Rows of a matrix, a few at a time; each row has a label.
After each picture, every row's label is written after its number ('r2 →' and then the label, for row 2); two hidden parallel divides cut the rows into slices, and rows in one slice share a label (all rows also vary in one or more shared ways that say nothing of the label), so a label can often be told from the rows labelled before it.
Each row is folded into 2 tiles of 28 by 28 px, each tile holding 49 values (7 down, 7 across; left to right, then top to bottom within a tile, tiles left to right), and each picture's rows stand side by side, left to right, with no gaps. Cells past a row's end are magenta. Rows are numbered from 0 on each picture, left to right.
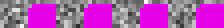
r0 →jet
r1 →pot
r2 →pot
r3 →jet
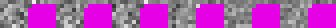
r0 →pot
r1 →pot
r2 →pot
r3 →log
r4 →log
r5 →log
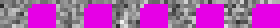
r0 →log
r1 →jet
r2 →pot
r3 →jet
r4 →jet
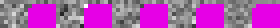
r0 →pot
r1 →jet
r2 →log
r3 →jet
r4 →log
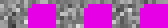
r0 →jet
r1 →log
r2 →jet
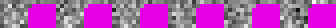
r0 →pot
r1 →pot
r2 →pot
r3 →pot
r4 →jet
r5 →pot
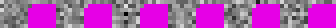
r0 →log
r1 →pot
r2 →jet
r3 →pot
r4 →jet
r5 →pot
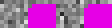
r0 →jet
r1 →jet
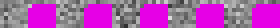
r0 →log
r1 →log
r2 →jet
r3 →log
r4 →log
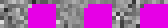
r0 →jet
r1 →log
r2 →jet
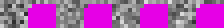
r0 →jet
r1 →log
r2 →pot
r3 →pot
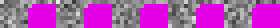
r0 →pot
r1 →log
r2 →log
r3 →jet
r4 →jet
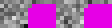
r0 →log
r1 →jet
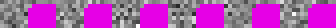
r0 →jet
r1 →pot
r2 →pot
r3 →jet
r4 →log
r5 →pot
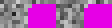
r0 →jet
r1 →pot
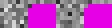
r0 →pot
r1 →jet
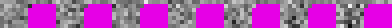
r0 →log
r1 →pot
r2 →pot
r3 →log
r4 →jet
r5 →jet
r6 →jet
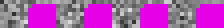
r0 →jet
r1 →pot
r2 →jet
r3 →log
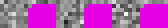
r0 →pot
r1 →jet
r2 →pot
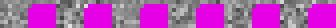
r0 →log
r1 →pot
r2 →log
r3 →log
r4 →log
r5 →pot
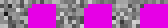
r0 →jet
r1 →pot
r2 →jet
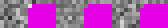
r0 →jet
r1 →log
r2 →pot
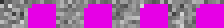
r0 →log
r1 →log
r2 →log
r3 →pot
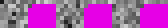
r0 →jet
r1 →jet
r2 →pot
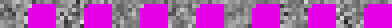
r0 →jet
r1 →jet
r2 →log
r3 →jet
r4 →log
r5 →log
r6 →jet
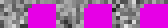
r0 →pot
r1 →jet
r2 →pot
